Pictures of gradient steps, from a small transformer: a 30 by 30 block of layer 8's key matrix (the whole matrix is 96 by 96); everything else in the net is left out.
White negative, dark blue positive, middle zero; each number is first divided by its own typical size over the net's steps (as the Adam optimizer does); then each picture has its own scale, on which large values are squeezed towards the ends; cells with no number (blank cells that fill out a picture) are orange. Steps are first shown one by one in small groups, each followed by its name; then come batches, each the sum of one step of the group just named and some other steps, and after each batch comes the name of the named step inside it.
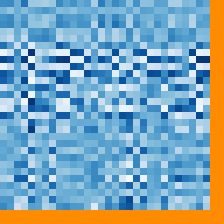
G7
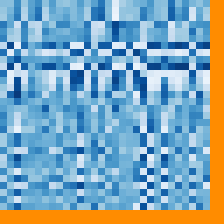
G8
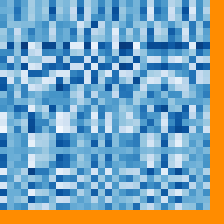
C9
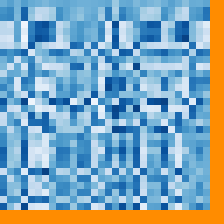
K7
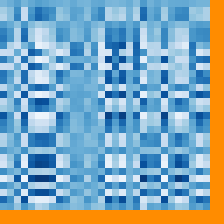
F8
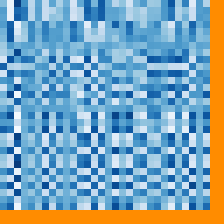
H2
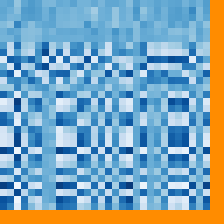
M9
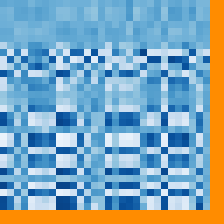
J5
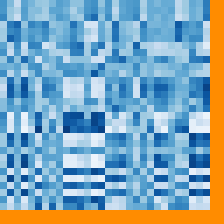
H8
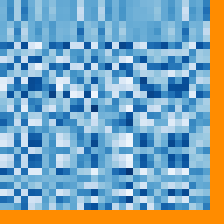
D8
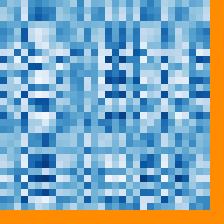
F8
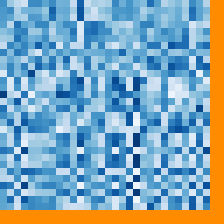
M9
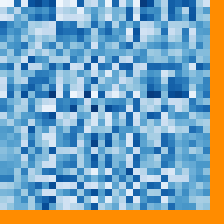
D8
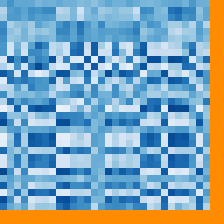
J5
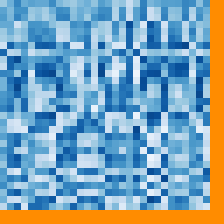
G8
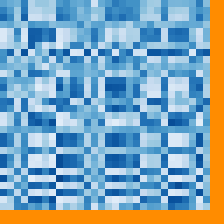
K7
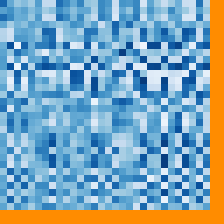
G8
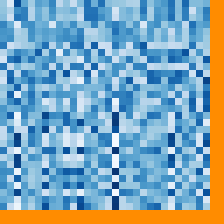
H2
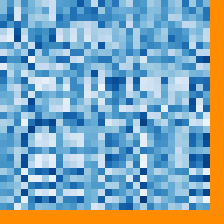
G7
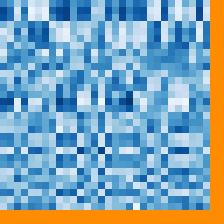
G8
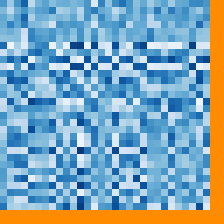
G7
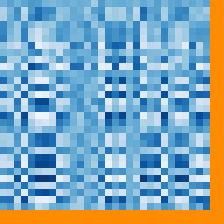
F8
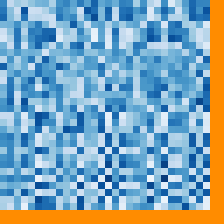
H8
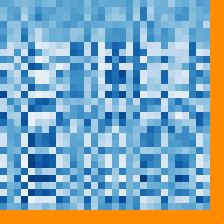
F8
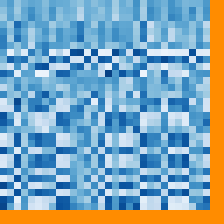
M9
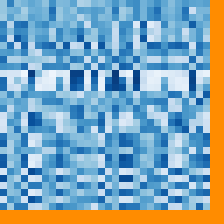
C9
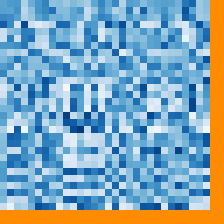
H8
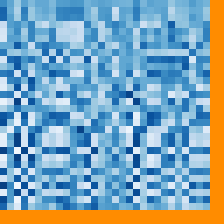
M9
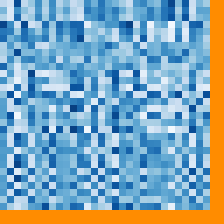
H2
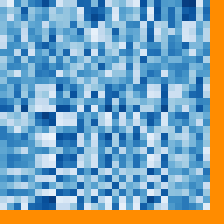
G8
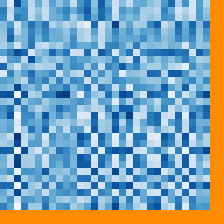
H2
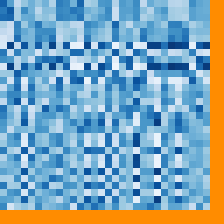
G8
